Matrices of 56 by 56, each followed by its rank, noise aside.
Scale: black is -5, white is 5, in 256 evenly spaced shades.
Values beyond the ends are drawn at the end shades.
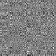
six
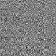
eight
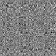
eight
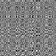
three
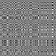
two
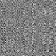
six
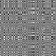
two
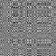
three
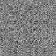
eight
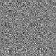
eight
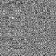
eight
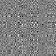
four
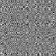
six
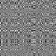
three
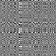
two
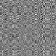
four
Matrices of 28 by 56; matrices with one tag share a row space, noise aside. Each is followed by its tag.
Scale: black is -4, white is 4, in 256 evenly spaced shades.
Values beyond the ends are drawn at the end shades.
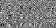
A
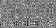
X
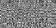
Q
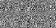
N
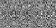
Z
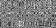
Q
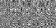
Z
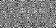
N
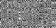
Q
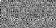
X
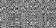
X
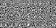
N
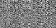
Z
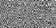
Q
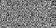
Q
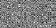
Q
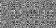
X
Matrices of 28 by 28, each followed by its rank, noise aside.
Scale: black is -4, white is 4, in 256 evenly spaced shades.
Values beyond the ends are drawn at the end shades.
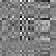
two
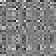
three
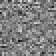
six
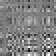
two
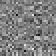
four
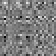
three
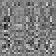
three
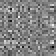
four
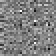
six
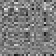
three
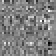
four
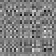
two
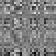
two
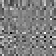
three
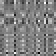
two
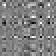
two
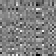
three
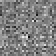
six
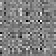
three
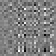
two
